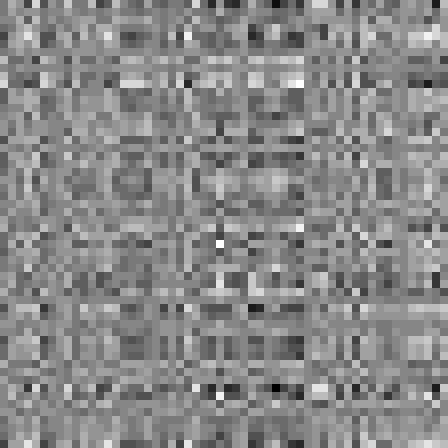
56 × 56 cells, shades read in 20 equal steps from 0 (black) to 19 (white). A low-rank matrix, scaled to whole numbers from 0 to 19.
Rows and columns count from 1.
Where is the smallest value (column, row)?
35, 49
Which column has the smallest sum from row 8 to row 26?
32
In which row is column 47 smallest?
11
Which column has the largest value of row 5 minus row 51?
54
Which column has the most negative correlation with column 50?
41
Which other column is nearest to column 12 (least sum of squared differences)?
51
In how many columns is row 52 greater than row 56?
24
